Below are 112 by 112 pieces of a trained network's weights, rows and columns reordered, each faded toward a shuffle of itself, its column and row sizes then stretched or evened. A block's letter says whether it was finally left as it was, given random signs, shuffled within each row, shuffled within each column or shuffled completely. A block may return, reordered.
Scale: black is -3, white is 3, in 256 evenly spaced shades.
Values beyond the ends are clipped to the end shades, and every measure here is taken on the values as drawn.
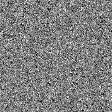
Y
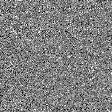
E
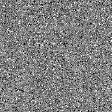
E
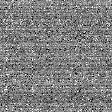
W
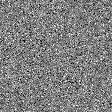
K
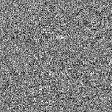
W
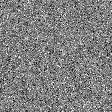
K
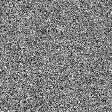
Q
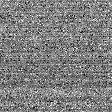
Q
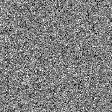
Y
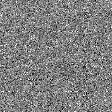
E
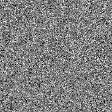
E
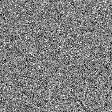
Y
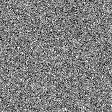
K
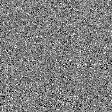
E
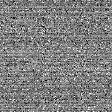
W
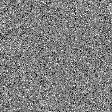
Y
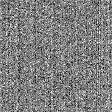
Y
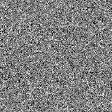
E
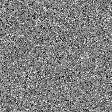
Q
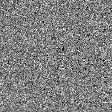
E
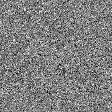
Q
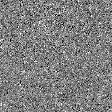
E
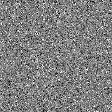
Y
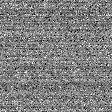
Q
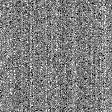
Y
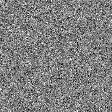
Y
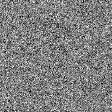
E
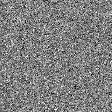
Y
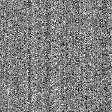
W
